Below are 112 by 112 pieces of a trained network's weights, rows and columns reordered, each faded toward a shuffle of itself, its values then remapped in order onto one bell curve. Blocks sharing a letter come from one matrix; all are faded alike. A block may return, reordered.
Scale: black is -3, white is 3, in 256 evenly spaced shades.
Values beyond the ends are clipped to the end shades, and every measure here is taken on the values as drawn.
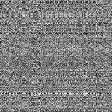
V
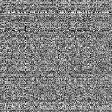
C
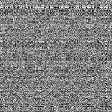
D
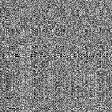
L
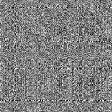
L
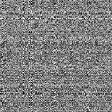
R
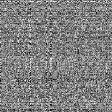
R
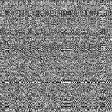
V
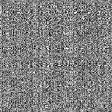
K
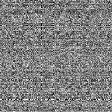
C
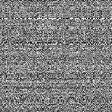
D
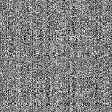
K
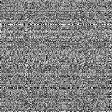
D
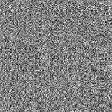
L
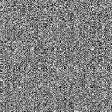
L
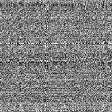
D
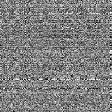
C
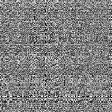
C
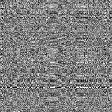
V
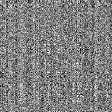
K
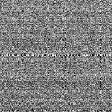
C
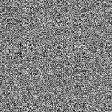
L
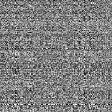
C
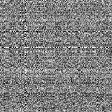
C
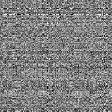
C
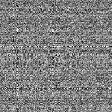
C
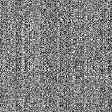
K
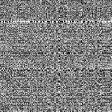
D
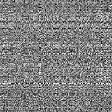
D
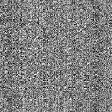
K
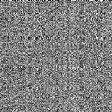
L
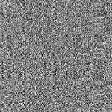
L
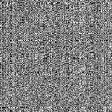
K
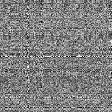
D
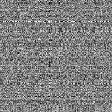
C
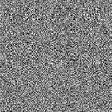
L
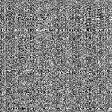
K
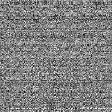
R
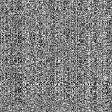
K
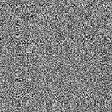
L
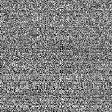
R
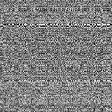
V
